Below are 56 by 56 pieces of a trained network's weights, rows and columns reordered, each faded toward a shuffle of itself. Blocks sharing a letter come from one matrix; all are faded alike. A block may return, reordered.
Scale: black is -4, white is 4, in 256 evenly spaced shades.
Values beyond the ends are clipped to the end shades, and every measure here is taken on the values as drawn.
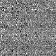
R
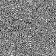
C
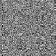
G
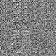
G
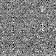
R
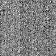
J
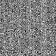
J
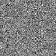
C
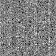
J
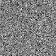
C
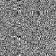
G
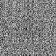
G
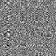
G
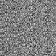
G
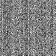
J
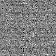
R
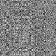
G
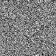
C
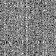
J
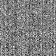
J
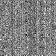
J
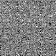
R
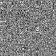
C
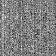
J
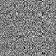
G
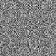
G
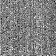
J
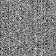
J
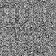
G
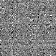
R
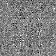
R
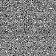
R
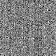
J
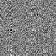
G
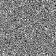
C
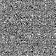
R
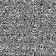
R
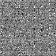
R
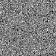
C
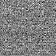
R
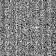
J
